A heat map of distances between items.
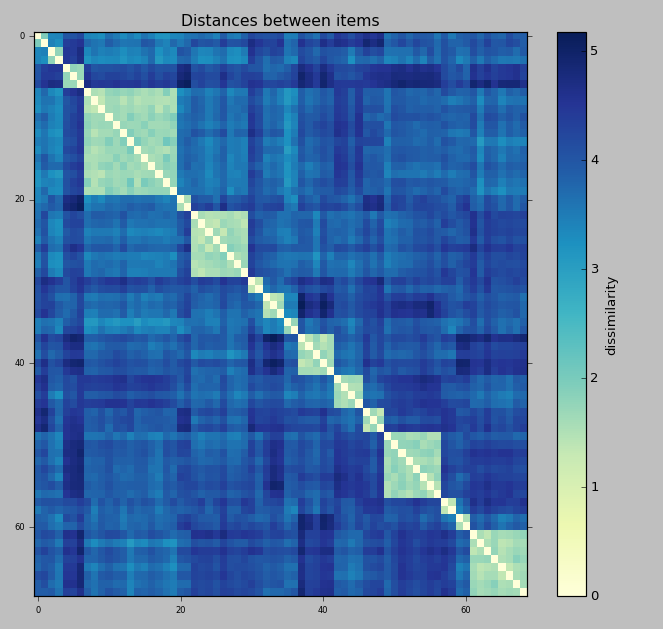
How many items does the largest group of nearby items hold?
13
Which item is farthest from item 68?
37
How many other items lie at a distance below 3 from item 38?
4
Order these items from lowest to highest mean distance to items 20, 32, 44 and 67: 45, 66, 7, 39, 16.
66, 45, 7, 16, 39
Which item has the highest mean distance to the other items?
6
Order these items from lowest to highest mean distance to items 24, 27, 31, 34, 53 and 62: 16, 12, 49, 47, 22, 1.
22, 49, 16, 12, 47, 1
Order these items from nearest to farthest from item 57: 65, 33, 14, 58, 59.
58, 59, 14, 33, 65
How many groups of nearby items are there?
16
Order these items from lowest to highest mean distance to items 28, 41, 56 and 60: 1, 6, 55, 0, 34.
55, 0, 1, 34, 6
